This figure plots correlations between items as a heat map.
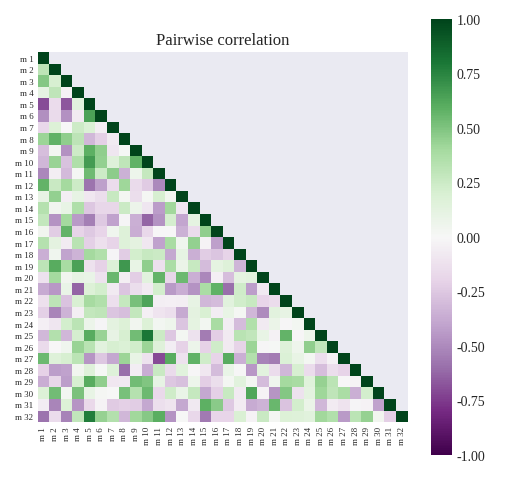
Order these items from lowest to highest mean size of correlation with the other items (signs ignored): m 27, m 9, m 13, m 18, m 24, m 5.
m 24, m 13, m 18, m 9, m 27, m 5
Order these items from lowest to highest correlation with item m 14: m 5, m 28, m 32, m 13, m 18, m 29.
m 18, m 5, m 32, m 13, m 28, m 29
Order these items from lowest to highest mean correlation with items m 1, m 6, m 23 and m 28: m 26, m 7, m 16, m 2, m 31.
m 2, m 16, m 7, m 26, m 31
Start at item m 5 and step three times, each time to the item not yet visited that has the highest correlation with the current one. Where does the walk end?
m 20
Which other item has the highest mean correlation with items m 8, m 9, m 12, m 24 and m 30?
m 19
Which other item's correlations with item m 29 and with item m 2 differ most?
m 23
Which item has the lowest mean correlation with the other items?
m 15
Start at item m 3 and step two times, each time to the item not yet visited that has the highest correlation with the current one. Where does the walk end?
m 21
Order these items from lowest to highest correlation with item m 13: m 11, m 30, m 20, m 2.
m 30, m 11, m 2, m 20
